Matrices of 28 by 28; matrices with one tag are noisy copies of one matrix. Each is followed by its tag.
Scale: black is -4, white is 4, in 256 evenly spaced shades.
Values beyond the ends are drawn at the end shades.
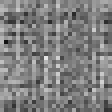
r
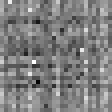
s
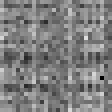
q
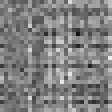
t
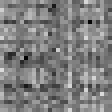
q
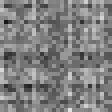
q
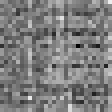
t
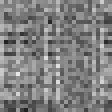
r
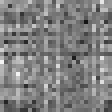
r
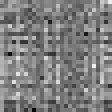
r
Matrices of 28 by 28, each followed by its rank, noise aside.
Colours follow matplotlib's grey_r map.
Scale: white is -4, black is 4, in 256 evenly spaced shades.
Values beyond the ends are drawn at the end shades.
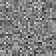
six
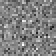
eight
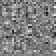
six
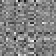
four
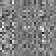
three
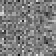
six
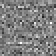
eight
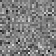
eight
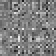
four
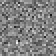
eight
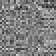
four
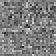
eight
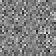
six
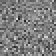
eight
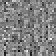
six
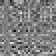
four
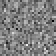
eight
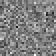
six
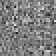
eight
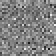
six
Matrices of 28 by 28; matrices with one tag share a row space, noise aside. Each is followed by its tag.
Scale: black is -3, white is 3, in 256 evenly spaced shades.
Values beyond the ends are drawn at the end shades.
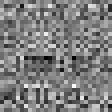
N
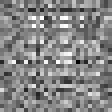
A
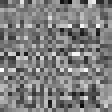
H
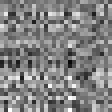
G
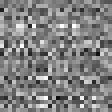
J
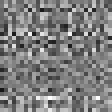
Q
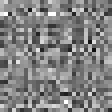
Q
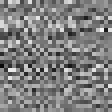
G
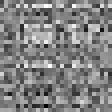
N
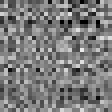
H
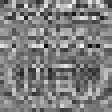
A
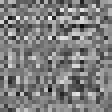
H
